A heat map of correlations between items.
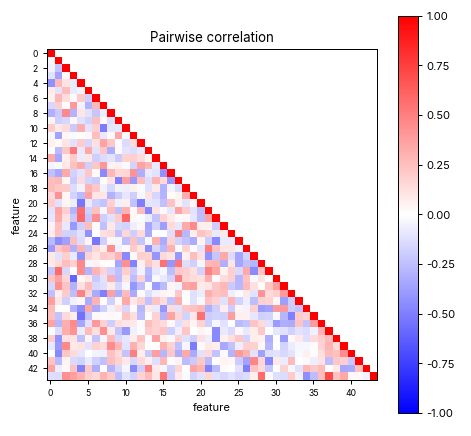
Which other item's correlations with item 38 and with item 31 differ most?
1
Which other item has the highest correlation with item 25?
40
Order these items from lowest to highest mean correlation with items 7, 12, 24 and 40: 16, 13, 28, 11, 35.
16, 13, 28, 35, 11
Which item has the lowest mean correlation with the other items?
25
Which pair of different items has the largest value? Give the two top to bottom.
37, 43
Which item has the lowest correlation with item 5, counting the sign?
24
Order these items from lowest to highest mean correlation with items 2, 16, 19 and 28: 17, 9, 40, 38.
9, 40, 38, 17
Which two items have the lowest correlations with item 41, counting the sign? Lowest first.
29, 26
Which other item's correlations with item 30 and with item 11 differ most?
17
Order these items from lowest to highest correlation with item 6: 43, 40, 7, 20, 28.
20, 40, 28, 43, 7
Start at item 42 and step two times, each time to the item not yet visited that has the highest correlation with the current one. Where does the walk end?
3
